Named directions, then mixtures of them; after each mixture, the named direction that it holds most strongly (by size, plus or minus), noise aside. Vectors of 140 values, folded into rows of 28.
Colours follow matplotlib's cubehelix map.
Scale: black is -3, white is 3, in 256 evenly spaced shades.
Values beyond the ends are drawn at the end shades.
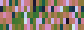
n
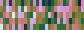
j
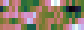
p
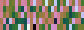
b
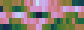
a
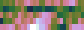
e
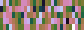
n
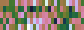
b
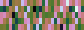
n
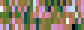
n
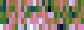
e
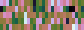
n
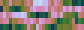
a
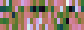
n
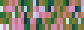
n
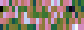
p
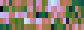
a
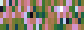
n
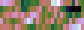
p
